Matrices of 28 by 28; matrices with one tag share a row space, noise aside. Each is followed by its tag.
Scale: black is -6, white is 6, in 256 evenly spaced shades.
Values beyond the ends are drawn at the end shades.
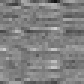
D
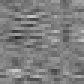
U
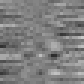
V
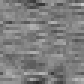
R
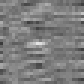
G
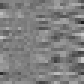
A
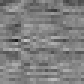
D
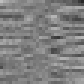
V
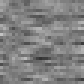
G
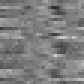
V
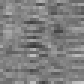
R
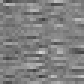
R
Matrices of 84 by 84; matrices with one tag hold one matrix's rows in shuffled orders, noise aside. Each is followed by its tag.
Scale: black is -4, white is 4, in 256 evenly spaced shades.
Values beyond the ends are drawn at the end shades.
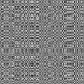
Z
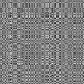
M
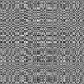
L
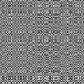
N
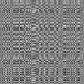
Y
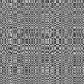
M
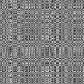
M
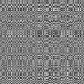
N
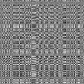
Y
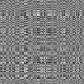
L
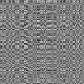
L
